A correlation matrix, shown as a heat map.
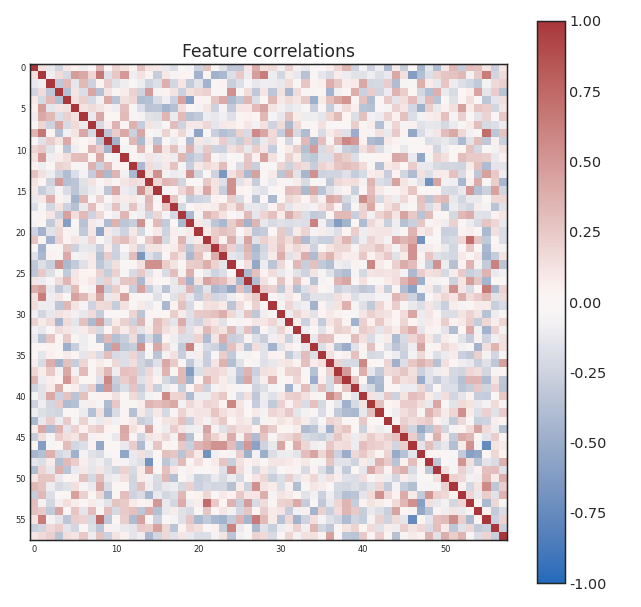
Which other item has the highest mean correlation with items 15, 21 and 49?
24
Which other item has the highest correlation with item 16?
40
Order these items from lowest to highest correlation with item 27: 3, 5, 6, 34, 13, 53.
3, 53, 6, 34, 5, 13
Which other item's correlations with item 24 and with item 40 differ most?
36
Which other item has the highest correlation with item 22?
46
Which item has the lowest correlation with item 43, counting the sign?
0
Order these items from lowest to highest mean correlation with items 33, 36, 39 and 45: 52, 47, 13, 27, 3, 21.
13, 27, 21, 52, 3, 47
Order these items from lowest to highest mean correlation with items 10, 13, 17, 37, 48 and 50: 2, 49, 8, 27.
49, 2, 27, 8
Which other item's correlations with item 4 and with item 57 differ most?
38
